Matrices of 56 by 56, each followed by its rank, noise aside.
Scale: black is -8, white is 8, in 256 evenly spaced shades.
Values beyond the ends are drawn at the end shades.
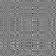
two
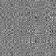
four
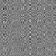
two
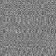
four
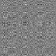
four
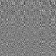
three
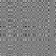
two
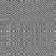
two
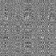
four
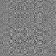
three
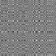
two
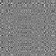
three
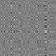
two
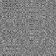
five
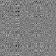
four
